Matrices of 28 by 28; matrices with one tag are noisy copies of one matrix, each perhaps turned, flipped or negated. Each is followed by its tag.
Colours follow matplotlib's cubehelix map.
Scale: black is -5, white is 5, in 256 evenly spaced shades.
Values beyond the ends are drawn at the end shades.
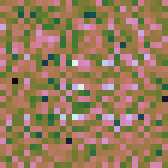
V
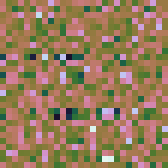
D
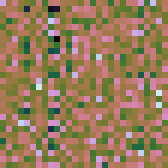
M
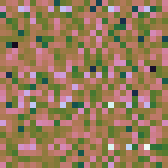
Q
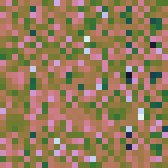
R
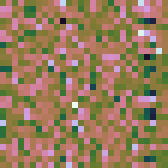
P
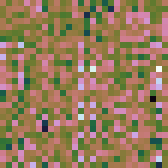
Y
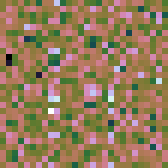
D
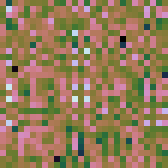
Y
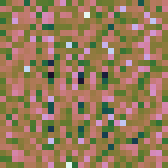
V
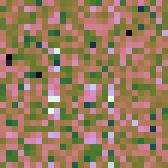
D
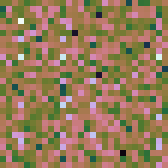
Q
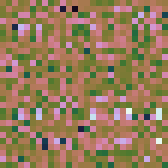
M
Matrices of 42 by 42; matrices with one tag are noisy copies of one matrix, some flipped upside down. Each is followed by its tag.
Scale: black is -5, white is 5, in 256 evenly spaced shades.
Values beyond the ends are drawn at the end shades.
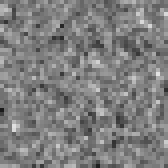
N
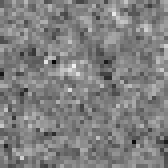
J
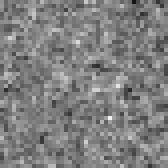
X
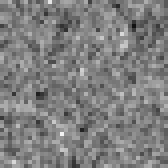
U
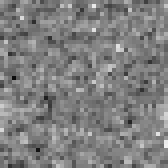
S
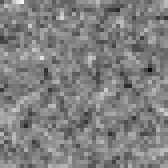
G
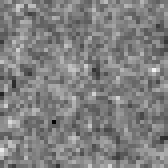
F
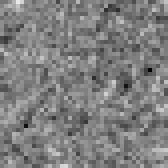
G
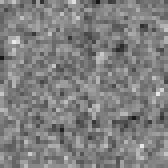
N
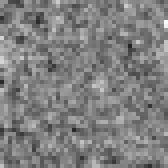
S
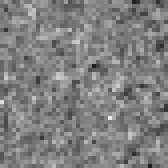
X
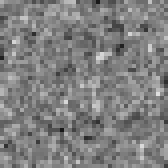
N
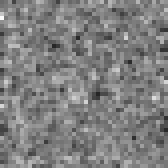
F
